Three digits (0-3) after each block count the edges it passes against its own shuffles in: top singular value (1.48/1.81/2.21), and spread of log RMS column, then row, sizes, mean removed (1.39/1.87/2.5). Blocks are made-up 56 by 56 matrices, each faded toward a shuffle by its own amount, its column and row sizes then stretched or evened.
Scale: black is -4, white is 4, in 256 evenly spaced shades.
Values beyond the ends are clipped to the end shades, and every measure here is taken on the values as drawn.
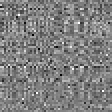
3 0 2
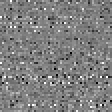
0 0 3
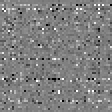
1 1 3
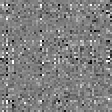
3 2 2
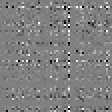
2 3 3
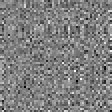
3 2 0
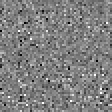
0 1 1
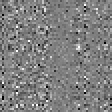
2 3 1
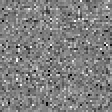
1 1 1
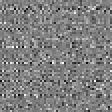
3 0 3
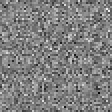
2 0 0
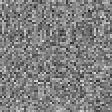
2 0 1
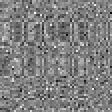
3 0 1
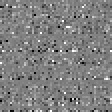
1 0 3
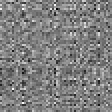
3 3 2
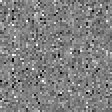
0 2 0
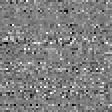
1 0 3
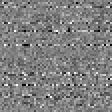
2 0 3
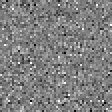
1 1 0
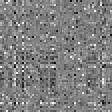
3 2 1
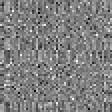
3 1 0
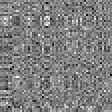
3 1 1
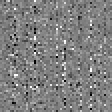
0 3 0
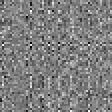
3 3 1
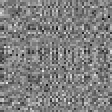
3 1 2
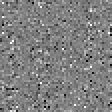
0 2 0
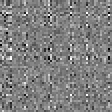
3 3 2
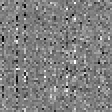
1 3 1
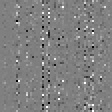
1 3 0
